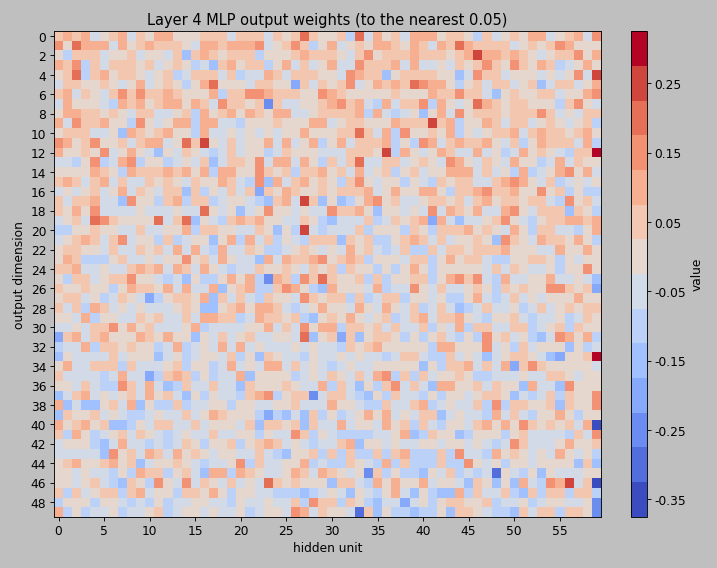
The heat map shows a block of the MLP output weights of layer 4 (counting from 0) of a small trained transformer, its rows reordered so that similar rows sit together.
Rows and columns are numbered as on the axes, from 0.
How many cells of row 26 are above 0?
24
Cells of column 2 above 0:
26
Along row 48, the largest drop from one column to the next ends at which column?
59
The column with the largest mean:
2
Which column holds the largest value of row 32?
47
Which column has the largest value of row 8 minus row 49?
33
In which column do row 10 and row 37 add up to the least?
28
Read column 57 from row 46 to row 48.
-0.05 0.05 -0.05
